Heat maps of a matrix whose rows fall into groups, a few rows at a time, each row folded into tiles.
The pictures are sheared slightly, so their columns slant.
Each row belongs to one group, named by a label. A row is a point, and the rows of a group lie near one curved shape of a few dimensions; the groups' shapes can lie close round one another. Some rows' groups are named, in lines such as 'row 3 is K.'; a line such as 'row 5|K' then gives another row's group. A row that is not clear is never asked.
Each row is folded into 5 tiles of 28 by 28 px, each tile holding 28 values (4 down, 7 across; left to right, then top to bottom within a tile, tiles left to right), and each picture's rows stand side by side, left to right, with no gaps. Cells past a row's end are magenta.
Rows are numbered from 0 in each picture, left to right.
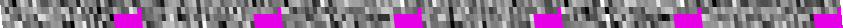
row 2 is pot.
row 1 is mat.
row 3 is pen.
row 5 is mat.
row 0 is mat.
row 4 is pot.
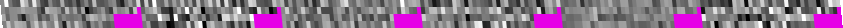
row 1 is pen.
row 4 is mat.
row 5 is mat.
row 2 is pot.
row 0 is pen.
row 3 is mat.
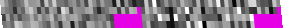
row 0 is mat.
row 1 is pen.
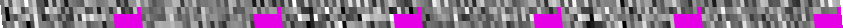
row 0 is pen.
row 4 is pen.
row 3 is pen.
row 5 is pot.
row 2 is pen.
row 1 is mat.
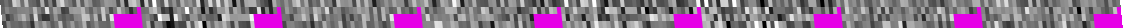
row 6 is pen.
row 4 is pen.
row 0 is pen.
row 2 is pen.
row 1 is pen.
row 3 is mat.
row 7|pen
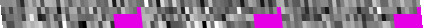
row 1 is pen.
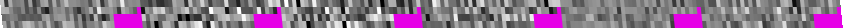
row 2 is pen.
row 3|pen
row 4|mat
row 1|mat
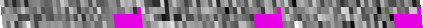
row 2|mat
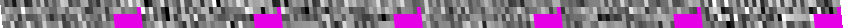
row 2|pot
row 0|pot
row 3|pen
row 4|mat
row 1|pot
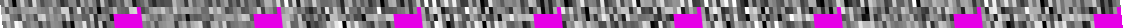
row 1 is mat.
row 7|pen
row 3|pen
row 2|pen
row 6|pot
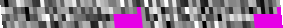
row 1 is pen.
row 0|pot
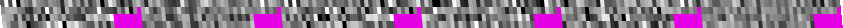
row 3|mat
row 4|pot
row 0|pen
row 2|pen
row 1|pot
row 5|mat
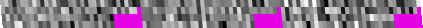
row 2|pen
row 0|mat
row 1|mat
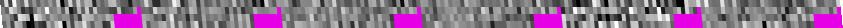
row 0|pen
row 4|mat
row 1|mat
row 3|mat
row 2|mat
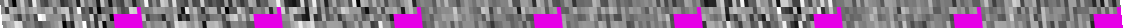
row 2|pot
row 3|mat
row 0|mat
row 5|pot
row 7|mat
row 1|pen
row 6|mat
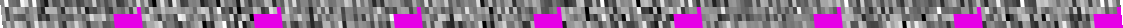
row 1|mat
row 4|pot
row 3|pen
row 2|pen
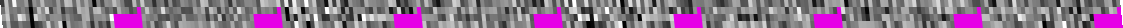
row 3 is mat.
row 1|pot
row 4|pen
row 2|pen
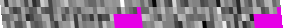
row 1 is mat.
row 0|pot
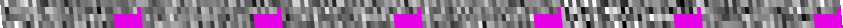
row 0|pen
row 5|pot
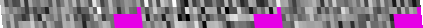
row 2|mat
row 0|pot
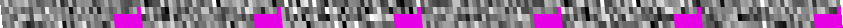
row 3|mat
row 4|pot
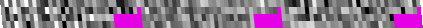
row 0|pen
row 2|pot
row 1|pot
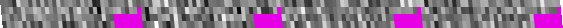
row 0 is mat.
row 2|pot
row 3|pot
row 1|pen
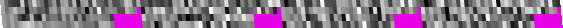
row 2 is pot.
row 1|mat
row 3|pot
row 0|pot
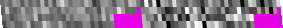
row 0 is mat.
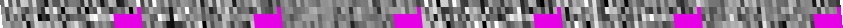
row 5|mat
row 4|pen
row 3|pen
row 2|mat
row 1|pen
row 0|pen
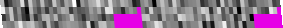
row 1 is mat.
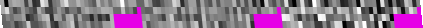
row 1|mat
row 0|pot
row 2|mat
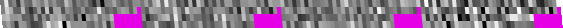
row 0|pen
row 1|pen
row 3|pen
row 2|pot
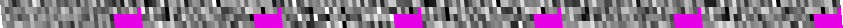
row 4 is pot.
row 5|pot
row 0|mat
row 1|pot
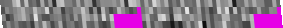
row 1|pen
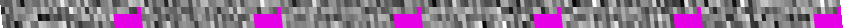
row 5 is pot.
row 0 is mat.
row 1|pot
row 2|mat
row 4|mat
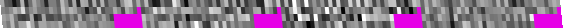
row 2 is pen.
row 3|pen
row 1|mat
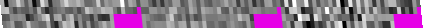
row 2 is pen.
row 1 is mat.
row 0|pot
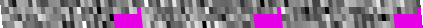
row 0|mat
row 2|pot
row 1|pen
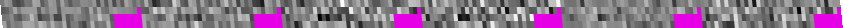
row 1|mat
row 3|pen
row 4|mat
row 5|pen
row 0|mat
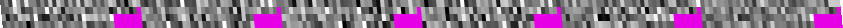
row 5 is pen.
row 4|pen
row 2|mat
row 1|pot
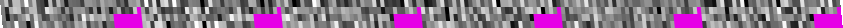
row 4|pen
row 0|pen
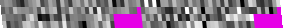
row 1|pen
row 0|mat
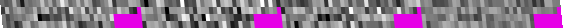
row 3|mat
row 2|mat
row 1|pot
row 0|mat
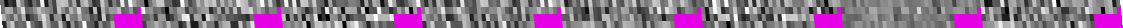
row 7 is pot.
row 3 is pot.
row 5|pen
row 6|mat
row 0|pot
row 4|pot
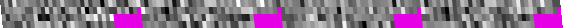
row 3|pot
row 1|pot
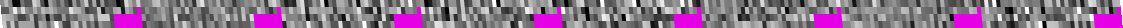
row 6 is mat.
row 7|pen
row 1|pen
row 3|pot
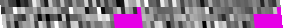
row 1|pen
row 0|mat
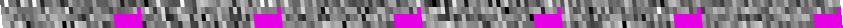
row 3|pot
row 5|mat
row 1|pot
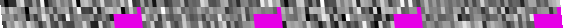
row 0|pot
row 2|pot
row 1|pot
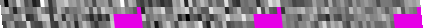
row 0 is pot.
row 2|mat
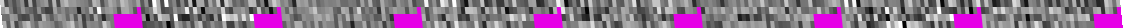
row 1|pen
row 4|pot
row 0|pot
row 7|mat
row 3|pen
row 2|mat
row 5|mat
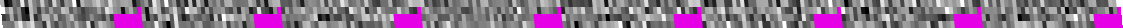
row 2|mat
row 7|pen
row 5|pot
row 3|pot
